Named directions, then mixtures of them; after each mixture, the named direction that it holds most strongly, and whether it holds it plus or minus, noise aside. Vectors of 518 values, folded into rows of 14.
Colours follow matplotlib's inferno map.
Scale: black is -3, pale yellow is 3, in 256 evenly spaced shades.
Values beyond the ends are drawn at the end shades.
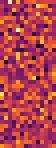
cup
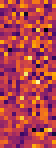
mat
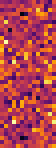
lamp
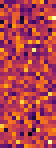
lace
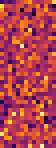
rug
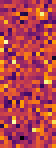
lamp, plus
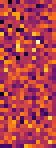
cup, minus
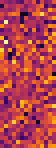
lamp, plus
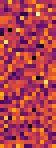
cup, plus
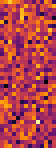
lace, minus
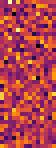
cup, plus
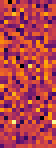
cup, minus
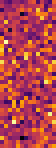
lamp, plus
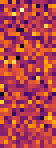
cup, minus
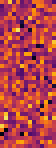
cup, plus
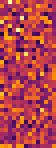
cup, plus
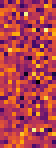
mat, minus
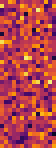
mat, plus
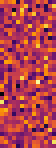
mat, plus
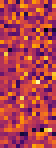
mat, plus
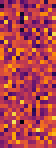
lace, plus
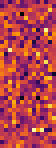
mat, minus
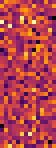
lace, minus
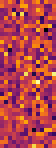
mat, plus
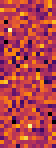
lamp, minus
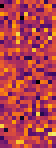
mat, minus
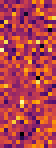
lace, plus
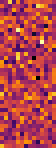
cup, plus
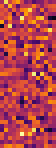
lace, minus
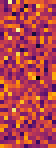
cup, plus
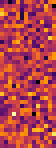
mat, minus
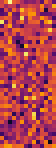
lace, minus
